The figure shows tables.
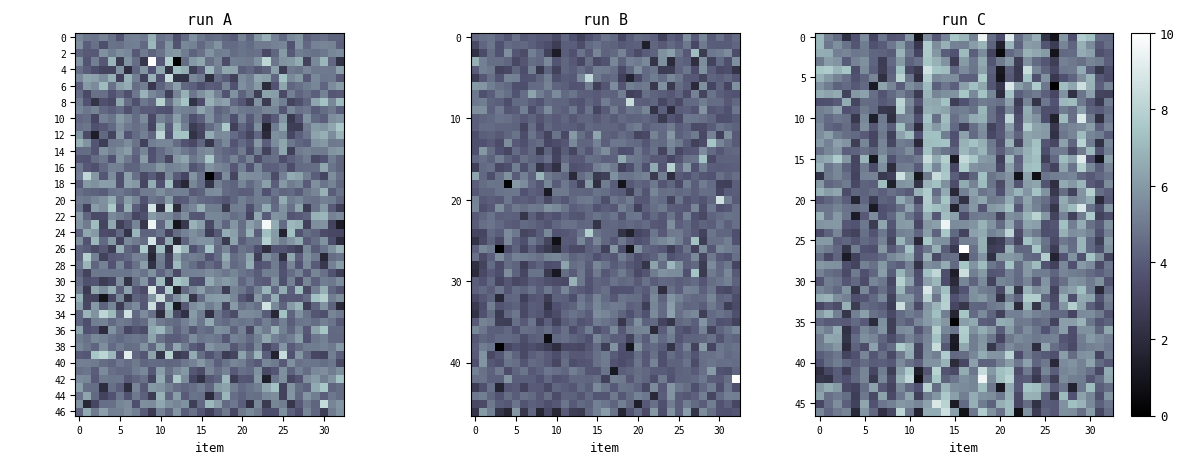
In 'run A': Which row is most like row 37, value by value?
0
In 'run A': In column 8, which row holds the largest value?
26
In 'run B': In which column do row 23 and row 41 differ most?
17
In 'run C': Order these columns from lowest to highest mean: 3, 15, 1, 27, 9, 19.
15, 3, 19, 1, 27, 9
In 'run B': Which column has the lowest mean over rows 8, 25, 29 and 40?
10
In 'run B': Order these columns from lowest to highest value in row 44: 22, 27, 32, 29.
22, 29, 27, 32
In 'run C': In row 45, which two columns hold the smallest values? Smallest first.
15, 24
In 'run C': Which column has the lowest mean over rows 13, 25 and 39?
11
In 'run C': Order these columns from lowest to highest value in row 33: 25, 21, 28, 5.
5, 25, 21, 28
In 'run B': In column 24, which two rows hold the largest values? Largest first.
16, 28
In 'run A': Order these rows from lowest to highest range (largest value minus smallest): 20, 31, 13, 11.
20, 13, 11, 31
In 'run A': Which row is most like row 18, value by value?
5
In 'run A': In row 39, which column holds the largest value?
6
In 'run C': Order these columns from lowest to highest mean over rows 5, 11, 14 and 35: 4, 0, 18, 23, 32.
4, 32, 0, 18, 23
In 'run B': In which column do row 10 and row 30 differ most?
12
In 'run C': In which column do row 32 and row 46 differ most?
24
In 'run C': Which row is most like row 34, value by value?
37
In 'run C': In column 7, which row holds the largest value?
18
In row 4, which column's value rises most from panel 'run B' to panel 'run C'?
23
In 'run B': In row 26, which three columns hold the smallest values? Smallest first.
3, 19, 10
